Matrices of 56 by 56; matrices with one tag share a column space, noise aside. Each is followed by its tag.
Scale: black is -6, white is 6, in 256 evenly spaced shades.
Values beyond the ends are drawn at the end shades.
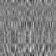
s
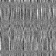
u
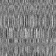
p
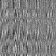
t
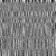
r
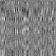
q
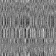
p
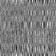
s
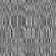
p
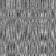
t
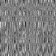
s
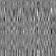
q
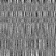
r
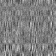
s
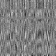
t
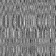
p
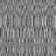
p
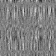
u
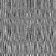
t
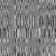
p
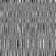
r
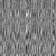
t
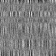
r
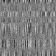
r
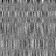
r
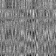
t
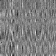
t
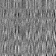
t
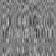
p
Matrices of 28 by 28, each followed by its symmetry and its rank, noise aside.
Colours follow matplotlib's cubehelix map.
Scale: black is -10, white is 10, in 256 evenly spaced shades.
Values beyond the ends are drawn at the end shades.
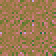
symmetric, rank three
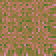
symmetric, rank three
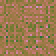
antisymmetric, rank two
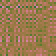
no symmetry, rank two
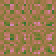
no symmetry, rank two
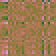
no symmetry, rank one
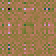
symmetric, rank one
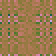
no symmetry, rank one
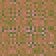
antisymmetric, rank two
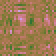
no symmetry, rank two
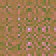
symmetric, rank two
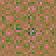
symmetric, rank two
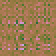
no symmetry, rank two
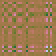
symmetric, rank one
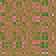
no symmetry, rank two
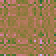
no symmetry, rank two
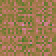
no symmetry, rank three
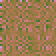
no symmetry, rank two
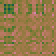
symmetric, rank two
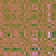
antisymmetric, rank two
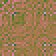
symmetric, rank three
